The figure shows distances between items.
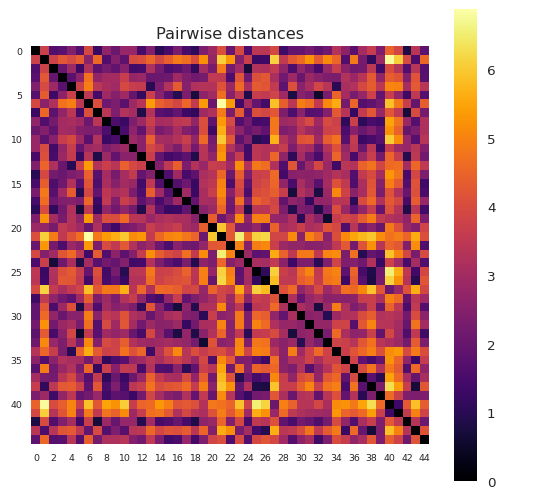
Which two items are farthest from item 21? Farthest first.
6, 23
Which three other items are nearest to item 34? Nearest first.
4, 13, 3
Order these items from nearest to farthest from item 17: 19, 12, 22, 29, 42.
42, 12, 22, 29, 19
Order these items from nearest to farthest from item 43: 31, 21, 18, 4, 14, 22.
18, 14, 4, 31, 22, 21
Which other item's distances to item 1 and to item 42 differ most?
7
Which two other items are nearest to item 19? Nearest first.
33, 30
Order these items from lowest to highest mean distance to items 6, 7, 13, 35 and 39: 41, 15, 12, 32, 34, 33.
12, 32, 15, 33, 34, 41
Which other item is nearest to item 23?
37
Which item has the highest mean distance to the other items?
21
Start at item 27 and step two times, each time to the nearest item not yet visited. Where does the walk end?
41
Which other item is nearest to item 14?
0
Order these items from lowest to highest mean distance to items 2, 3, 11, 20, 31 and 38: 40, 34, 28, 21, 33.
28, 33, 34, 40, 21
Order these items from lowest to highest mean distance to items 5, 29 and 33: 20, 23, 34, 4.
20, 4, 23, 34
